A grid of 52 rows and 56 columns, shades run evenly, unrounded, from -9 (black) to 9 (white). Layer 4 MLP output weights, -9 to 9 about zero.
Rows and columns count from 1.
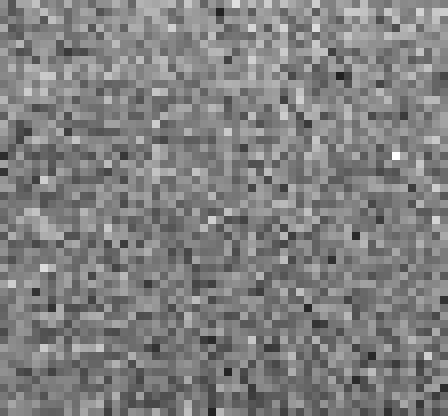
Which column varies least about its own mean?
23
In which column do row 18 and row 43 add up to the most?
40
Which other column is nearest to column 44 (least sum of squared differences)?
56
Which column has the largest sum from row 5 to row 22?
20
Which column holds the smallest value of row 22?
1
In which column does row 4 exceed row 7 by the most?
11
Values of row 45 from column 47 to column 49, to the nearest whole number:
-6 1 -1
